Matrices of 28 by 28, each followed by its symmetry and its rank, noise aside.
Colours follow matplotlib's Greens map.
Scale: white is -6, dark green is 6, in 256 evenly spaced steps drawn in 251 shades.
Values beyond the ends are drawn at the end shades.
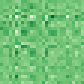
symmetric, rank two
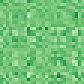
no symmetry, rank two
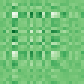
symmetric, rank one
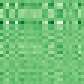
no symmetry, rank one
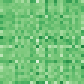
antisymmetric, rank two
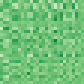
no symmetry, rank three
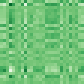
no symmetry, rank one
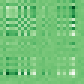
symmetric, rank one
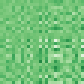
no symmetry, rank two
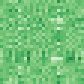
no symmetry, rank three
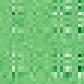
no symmetry, rank one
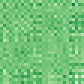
no symmetry, rank three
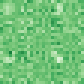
symmetric, rank three
